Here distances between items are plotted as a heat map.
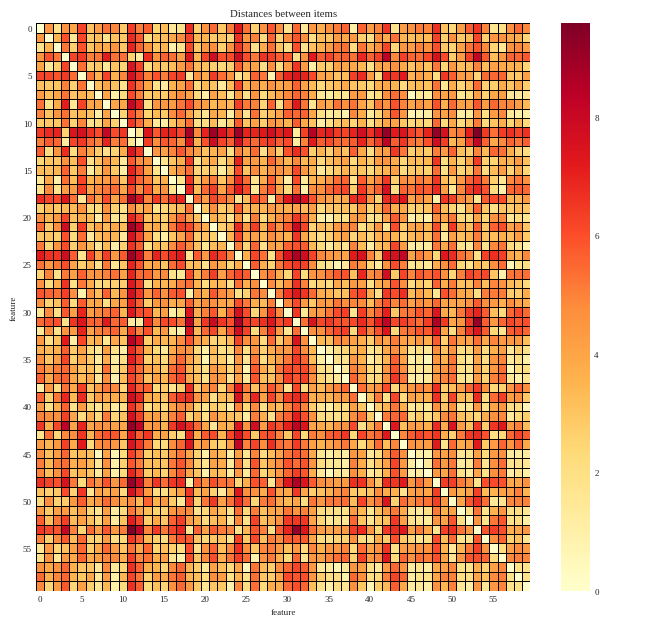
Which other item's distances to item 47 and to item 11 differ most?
35
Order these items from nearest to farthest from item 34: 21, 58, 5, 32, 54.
54, 58, 21, 5, 32
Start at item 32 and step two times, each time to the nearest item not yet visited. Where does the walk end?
56
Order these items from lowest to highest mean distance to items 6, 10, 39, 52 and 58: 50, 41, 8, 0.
41, 8, 0, 50
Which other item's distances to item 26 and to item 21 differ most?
42
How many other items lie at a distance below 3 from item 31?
3
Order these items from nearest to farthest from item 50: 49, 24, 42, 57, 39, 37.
49, 57, 37, 39, 24, 42
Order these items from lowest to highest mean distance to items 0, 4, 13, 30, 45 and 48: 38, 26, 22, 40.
40, 22, 38, 26
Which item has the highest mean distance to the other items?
11
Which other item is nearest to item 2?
16
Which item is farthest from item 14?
24
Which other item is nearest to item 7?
45
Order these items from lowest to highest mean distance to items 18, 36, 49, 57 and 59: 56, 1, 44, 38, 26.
1, 44, 38, 56, 26
